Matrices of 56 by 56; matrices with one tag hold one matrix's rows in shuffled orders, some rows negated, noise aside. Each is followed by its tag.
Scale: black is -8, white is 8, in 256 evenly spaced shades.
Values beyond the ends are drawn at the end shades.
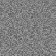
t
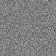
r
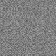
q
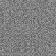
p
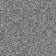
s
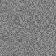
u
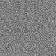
p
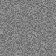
s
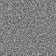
q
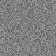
s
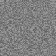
t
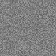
r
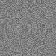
s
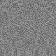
u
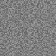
t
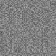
t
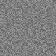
s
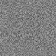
u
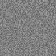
r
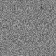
u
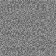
q
